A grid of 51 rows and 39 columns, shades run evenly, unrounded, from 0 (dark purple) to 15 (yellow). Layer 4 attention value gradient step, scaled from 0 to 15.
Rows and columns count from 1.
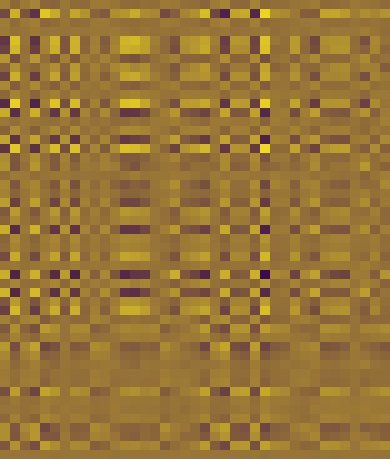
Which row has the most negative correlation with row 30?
14
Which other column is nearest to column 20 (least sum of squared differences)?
35
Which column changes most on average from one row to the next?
27
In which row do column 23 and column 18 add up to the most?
31
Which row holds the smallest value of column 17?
2
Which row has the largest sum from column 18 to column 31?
12
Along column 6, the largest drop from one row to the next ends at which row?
13
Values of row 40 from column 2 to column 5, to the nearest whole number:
6 8 9 6
